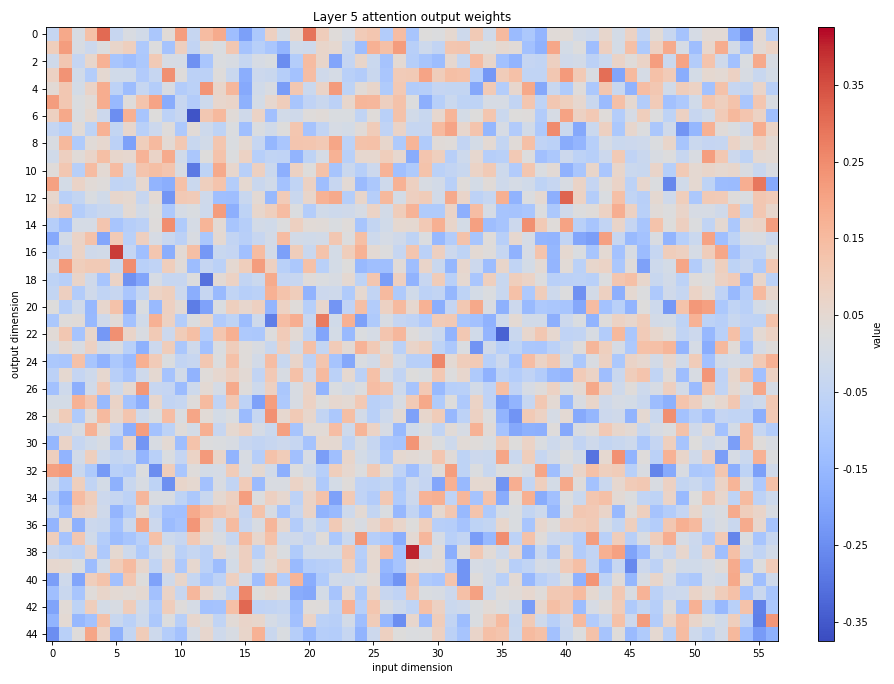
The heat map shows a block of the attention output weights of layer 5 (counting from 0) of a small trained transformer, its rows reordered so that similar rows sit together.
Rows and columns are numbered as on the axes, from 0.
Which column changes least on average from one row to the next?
47
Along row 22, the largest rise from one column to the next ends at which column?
5
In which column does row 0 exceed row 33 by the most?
35
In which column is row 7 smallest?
49
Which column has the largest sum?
1
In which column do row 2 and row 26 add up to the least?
18
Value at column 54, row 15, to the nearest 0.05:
0
